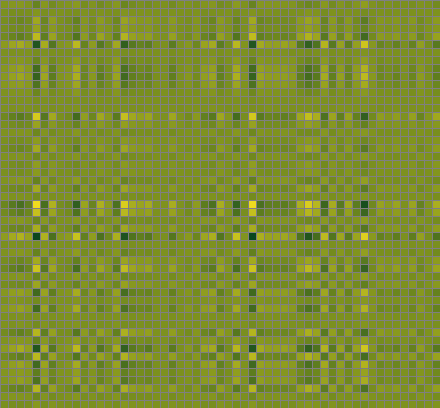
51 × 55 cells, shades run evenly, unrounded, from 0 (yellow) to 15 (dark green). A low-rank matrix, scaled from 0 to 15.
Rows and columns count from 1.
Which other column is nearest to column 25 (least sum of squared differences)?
14
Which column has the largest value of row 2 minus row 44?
46
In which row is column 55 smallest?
26
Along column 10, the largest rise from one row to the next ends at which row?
45
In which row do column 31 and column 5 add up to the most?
30
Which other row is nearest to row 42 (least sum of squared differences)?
49
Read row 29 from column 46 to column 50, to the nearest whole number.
10 8 7 7 7
